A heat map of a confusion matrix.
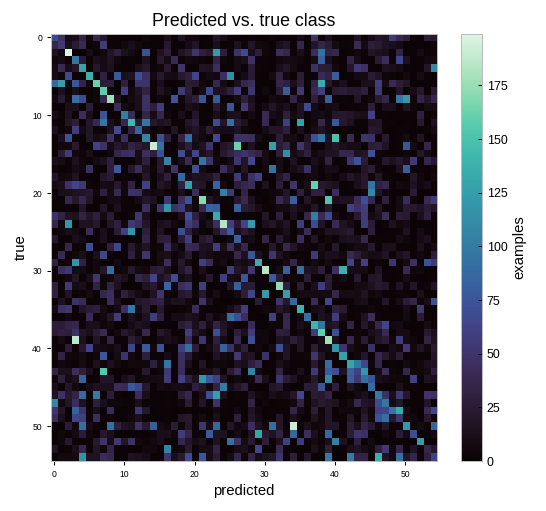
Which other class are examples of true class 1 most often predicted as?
7
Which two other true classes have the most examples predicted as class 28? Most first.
24, 43
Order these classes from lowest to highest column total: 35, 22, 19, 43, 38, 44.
22, 43, 35, 44, 38, 19
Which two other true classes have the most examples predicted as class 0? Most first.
47, 6
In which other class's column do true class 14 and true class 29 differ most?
26
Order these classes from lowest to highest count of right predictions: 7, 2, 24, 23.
23, 7, 24, 2
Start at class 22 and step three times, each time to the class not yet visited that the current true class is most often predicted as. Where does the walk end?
39
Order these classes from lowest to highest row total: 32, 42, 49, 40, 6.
49, 42, 32, 40, 6
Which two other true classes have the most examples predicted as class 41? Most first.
30, 40
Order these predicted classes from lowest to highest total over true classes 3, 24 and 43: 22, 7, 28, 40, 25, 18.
22, 18, 25, 40, 7, 28
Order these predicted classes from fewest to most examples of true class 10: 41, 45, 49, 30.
49, 41, 30, 45
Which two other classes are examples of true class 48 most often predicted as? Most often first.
49, 3
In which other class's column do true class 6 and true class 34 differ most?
38
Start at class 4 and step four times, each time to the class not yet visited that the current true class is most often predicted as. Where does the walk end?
37
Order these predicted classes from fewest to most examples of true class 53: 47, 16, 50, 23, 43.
50, 43, 23, 47, 16
